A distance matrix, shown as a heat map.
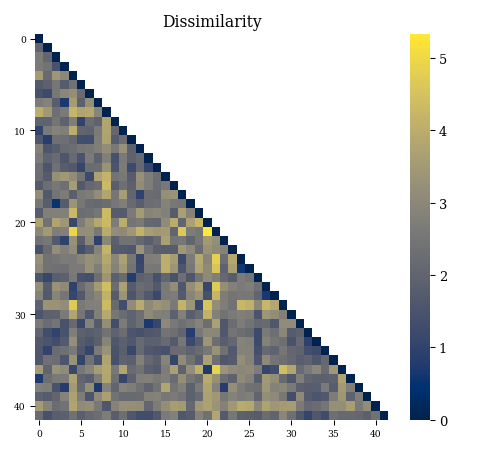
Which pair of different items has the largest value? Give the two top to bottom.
20, 21
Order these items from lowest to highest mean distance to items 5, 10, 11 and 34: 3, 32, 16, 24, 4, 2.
32, 16, 3, 2, 4, 24
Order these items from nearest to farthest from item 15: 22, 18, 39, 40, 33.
33, 39, 18, 40, 22
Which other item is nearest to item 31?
13
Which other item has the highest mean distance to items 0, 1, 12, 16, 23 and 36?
8
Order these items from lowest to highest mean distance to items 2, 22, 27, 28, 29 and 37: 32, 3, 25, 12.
32, 3, 12, 25
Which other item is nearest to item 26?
11
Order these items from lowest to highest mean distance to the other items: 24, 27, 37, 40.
37, 27, 24, 40
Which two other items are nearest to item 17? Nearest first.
12, 24
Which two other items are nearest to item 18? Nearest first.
2, 32
